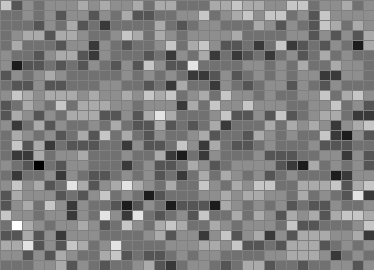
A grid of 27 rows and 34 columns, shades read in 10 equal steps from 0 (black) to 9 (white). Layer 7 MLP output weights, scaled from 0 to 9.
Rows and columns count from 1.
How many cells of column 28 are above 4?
14
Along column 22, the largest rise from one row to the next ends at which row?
25
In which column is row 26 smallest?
31
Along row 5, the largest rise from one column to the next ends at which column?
34
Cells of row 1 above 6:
4
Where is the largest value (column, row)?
2, 23
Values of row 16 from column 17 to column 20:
1 4 2 5
